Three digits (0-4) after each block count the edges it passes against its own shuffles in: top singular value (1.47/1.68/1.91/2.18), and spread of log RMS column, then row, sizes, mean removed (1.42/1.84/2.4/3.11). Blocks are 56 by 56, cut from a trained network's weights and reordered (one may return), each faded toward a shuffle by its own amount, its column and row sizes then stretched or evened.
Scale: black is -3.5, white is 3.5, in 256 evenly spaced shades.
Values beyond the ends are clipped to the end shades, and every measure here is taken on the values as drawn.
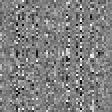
3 4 0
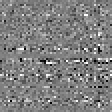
1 2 4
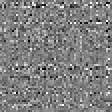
2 2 3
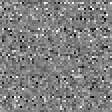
0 0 3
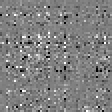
0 3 3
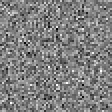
2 1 0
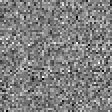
1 1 1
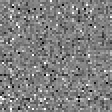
0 1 1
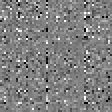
2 3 2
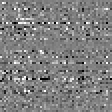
1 2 4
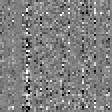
1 4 1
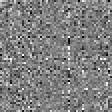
2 3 2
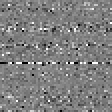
2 0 3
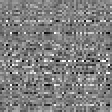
4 0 4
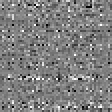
0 3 4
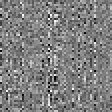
4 4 0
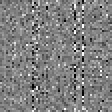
3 3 0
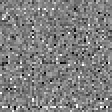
1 0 1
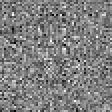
2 2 1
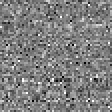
2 0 1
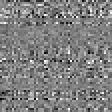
3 1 4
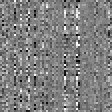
4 4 0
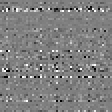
3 1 4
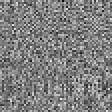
3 0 0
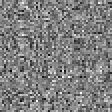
2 0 2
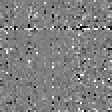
2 3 2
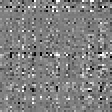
0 4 4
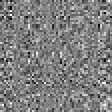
3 3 1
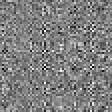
4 3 2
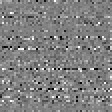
1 0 4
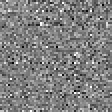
0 0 3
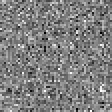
0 2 1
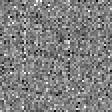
2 1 0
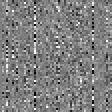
1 4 0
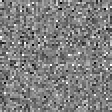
0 1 1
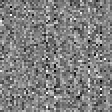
2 3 0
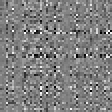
3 4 3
